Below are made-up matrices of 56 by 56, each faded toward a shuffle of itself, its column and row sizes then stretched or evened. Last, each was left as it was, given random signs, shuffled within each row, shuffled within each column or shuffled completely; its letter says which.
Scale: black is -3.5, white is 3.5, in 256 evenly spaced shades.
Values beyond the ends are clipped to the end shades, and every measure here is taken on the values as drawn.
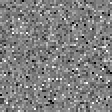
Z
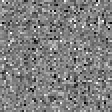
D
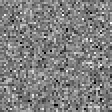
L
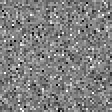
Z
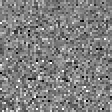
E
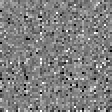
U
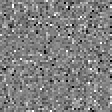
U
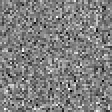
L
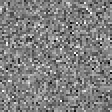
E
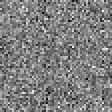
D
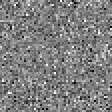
E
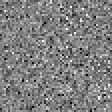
L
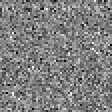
E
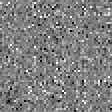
U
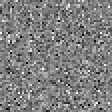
D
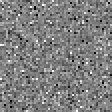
Z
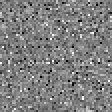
E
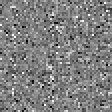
L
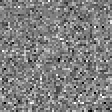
E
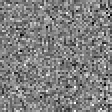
L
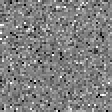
Z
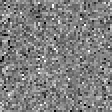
L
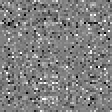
U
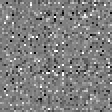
U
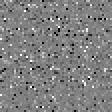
E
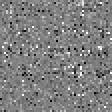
D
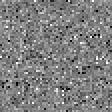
E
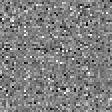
U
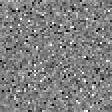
Z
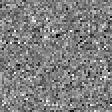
E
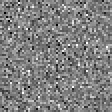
L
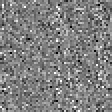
L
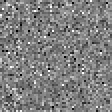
L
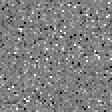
Z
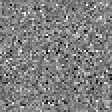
D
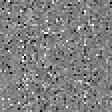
L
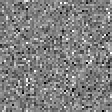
L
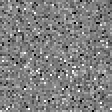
Z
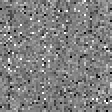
L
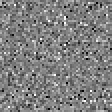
E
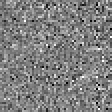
D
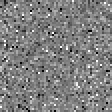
L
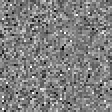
L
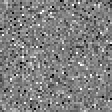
Z
